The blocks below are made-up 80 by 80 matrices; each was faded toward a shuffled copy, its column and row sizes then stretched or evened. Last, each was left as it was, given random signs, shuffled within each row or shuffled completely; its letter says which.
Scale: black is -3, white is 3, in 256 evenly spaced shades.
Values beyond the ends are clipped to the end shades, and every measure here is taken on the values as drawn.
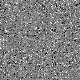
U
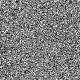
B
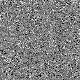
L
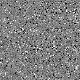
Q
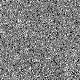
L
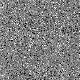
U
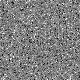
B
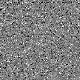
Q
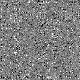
Q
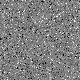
B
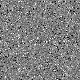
L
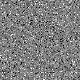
Q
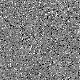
U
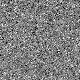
B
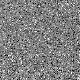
U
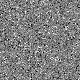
B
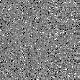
Q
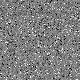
B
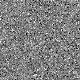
U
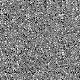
Q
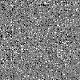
Q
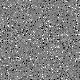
U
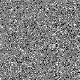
Q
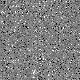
Q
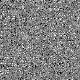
U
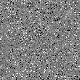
Q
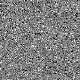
Q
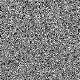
Q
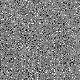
Q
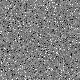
B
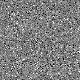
Q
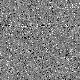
U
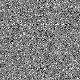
U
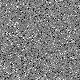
B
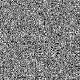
Q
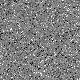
B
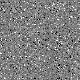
Q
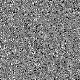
Q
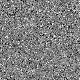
L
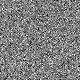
B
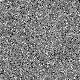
B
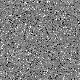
L
